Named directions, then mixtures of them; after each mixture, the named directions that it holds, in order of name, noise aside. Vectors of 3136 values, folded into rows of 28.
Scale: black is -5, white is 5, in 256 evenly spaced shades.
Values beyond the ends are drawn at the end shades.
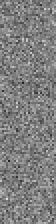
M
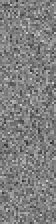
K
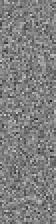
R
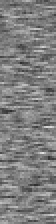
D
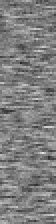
D.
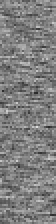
D, M.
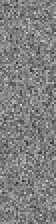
K.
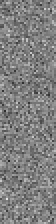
M.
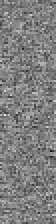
D, R.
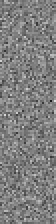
R.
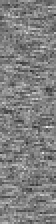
D, K.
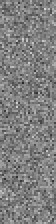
M.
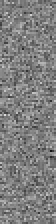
D, R.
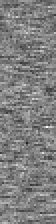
D, K.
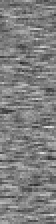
D.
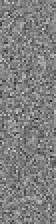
R.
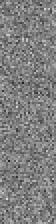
M.
